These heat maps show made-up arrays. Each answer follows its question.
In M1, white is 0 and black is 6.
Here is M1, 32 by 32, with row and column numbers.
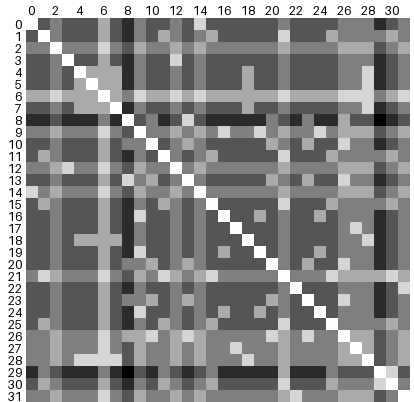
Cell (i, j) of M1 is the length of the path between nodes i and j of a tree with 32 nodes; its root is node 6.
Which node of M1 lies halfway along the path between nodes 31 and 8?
26
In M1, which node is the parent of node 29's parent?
21
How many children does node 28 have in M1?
4
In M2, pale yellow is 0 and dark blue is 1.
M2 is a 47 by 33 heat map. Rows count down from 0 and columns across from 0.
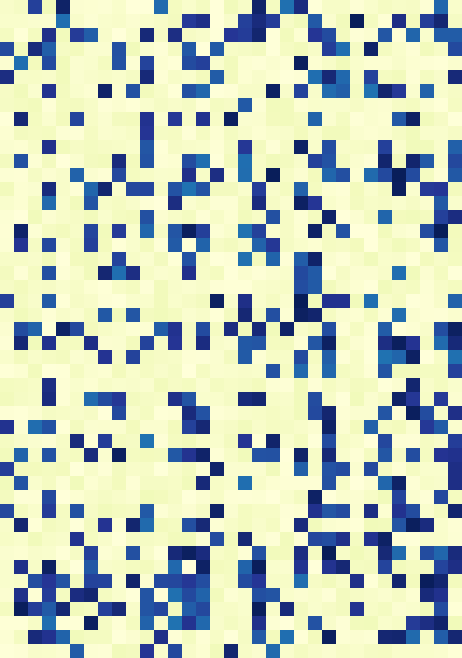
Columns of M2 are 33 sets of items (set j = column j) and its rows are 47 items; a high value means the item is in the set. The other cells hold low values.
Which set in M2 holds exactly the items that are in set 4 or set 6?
18
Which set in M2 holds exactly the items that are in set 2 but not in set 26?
11
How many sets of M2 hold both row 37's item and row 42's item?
5
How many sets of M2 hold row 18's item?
6
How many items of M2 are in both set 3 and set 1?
7
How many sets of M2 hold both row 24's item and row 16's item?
9
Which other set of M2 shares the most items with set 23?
32
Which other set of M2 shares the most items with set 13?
14
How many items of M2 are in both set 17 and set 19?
5
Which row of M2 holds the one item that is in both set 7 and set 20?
43
